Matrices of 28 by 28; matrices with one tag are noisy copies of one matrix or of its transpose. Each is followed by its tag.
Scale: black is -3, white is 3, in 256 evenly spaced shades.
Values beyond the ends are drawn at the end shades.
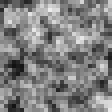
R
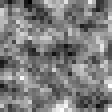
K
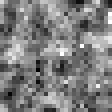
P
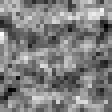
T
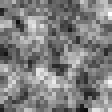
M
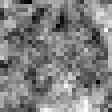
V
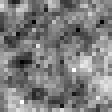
V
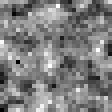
P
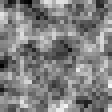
K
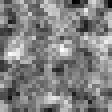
P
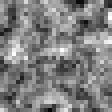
P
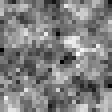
M
